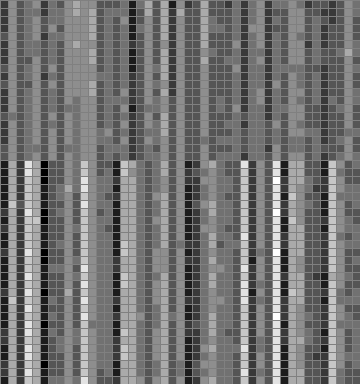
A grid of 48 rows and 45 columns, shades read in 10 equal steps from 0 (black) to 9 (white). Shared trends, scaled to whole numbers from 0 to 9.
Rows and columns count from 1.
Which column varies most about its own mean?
31
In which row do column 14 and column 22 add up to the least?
1
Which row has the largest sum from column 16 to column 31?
44
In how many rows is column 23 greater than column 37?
4
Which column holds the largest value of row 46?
35
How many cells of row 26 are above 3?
27
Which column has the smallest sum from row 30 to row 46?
6
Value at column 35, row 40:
9
